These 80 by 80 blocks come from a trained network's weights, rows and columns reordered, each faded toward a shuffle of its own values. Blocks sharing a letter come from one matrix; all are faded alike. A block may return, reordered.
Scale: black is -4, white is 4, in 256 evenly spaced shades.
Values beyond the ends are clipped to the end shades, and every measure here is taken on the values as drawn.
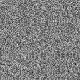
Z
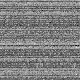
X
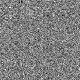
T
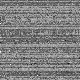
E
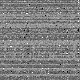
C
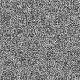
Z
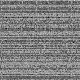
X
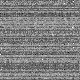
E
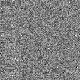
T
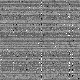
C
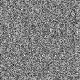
T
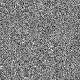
T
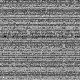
X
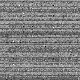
E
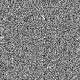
T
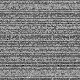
X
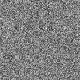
Z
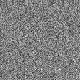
Z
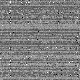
C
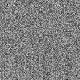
Z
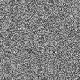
Z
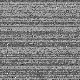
E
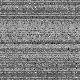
E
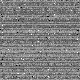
C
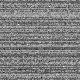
E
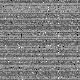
C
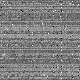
C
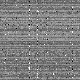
C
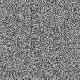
Z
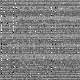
C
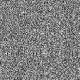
Z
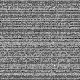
X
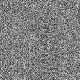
Z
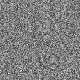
Z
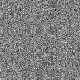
T
